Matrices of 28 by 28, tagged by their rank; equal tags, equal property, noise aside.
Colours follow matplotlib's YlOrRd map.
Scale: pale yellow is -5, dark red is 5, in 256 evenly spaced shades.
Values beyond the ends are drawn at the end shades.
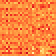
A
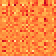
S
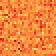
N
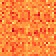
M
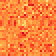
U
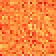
U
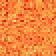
N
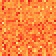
M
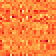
A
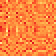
S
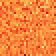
M
